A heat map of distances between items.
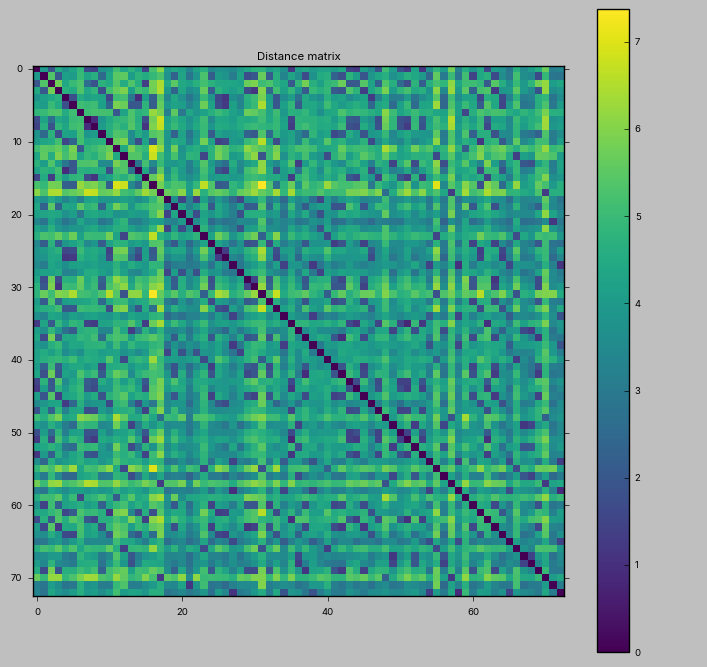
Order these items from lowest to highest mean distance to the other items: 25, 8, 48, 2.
25, 8, 2, 48
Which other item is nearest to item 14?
4
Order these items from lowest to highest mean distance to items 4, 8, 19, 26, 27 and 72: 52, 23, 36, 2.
36, 52, 2, 23
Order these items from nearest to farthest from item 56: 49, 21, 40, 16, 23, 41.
49, 21, 41, 16, 40, 23
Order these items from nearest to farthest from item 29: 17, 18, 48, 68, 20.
68, 18, 20, 48, 17
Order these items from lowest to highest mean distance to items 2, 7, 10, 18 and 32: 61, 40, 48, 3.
61, 3, 40, 48
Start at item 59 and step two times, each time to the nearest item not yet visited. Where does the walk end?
11
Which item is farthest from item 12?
16
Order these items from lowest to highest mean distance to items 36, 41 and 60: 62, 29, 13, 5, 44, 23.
29, 13, 5, 44, 23, 62
